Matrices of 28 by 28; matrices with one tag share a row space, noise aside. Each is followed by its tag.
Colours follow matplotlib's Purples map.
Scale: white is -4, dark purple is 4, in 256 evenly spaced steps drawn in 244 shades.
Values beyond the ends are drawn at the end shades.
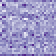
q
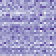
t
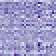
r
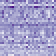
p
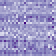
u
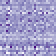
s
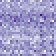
t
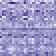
q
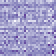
u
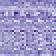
r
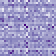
p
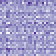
s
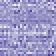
u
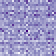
p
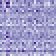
s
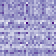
p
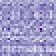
t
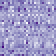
p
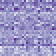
r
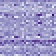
r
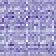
p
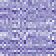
u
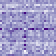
q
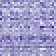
t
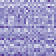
p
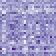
q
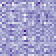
q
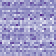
t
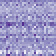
s
